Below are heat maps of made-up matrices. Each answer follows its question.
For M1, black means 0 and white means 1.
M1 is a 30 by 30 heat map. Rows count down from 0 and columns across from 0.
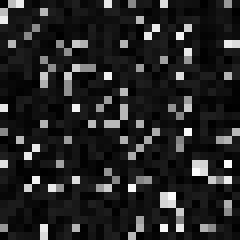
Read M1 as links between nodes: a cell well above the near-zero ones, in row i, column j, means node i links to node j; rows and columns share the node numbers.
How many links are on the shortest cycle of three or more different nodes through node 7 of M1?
4
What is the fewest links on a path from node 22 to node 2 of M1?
2
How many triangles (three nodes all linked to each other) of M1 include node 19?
0
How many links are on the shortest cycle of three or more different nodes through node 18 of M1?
3
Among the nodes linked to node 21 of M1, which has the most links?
node 13
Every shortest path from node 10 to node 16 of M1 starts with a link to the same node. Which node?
node 5
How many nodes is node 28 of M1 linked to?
8
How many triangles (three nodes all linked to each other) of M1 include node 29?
0
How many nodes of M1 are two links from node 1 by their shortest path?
10
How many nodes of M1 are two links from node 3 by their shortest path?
7
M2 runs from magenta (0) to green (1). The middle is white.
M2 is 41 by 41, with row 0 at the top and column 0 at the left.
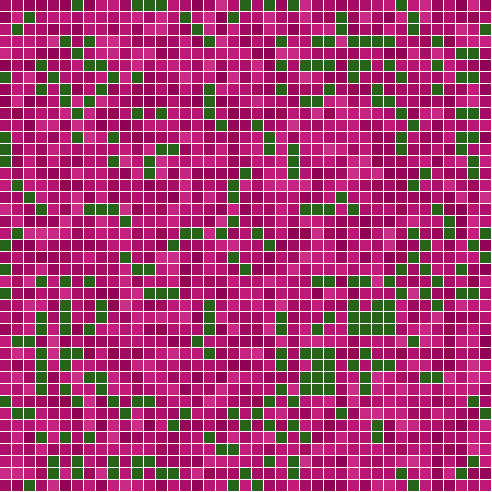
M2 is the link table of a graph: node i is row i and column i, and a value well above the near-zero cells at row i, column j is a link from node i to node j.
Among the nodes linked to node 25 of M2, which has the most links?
node 5
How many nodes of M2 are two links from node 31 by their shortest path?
9
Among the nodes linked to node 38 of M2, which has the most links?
node 39
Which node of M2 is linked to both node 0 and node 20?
node 22
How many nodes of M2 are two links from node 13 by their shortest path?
10
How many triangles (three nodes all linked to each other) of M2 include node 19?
7
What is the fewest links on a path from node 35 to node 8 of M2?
2
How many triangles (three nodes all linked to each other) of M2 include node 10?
1
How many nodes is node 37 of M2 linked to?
2
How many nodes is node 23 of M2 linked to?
9
